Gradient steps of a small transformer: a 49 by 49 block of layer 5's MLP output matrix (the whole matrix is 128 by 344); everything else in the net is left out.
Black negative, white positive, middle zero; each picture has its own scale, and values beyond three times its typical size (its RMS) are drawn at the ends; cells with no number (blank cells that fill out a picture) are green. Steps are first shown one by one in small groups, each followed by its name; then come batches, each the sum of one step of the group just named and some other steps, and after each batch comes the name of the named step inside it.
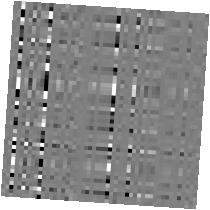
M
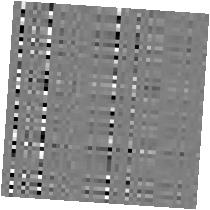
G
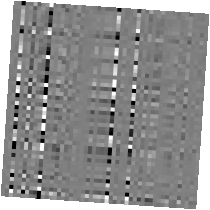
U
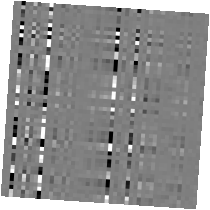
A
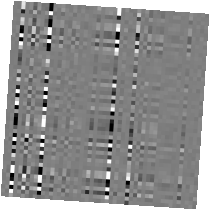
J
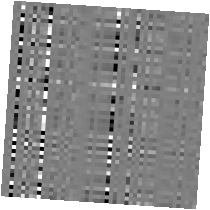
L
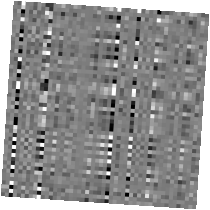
L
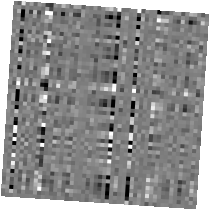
M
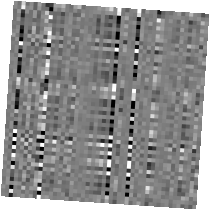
L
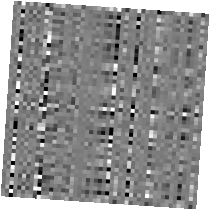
G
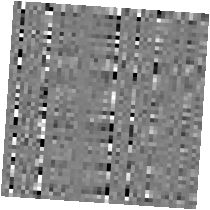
A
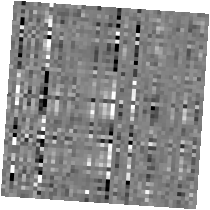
A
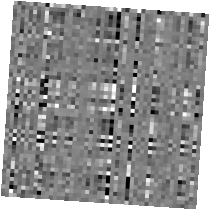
U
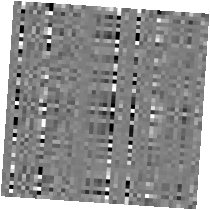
J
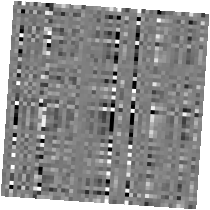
J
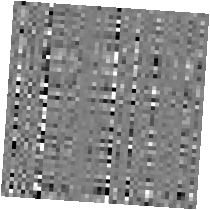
U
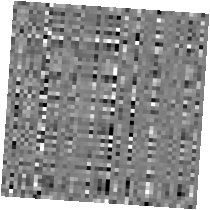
U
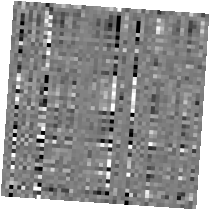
L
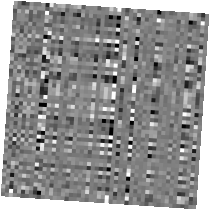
U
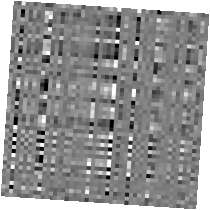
M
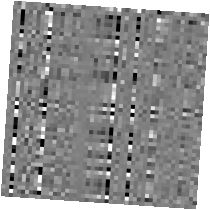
A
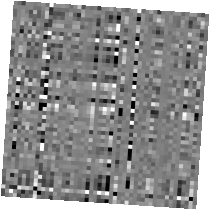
U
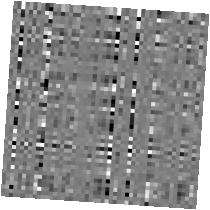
M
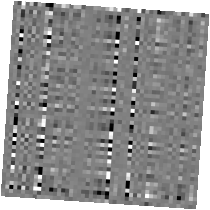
J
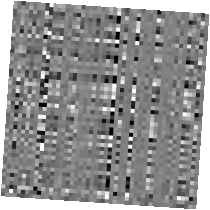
U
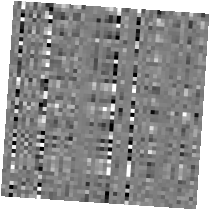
L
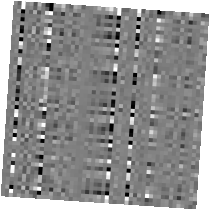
J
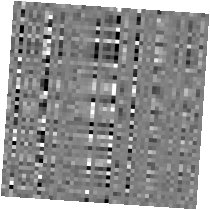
G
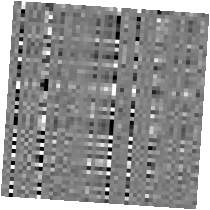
L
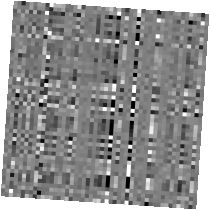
U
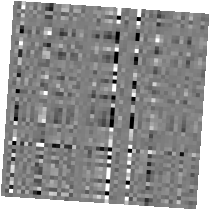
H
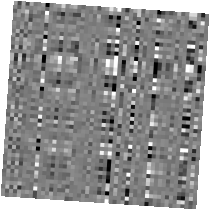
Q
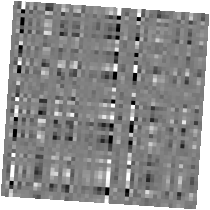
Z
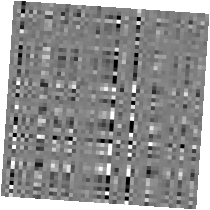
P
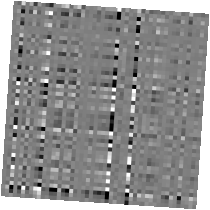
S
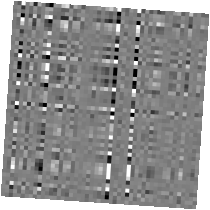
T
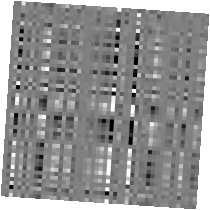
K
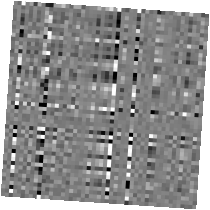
T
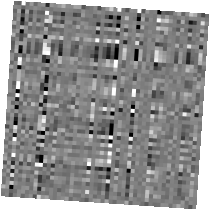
Q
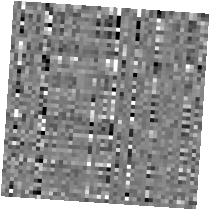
Q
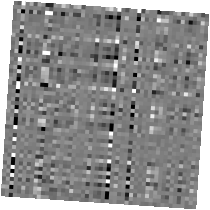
S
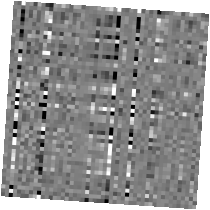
T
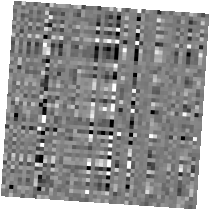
K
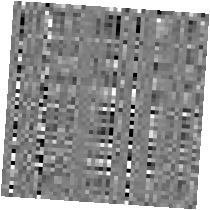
Q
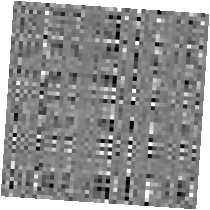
P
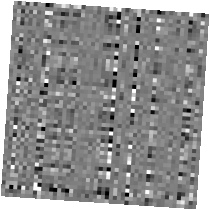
S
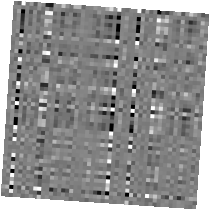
S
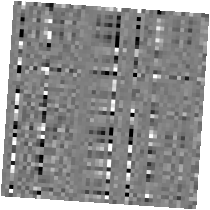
K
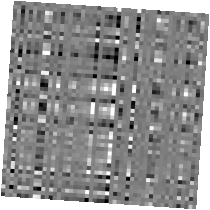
P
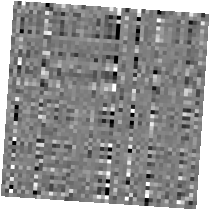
H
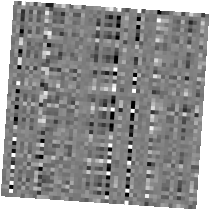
H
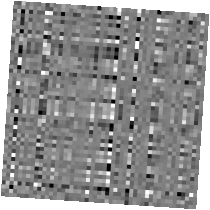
Z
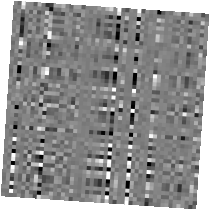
H
